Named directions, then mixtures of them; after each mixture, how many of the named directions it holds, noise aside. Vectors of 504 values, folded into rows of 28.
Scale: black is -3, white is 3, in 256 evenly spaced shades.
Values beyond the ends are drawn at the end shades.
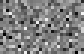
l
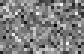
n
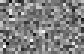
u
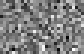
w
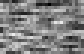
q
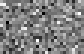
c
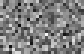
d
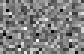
two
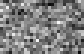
four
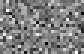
one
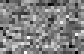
three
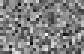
one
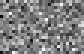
four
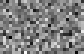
two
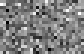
two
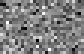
one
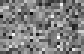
four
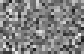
two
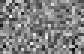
three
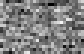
four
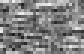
one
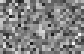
two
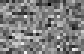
four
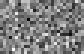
four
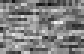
one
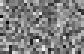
three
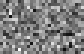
three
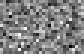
four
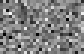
one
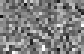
two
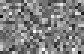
four
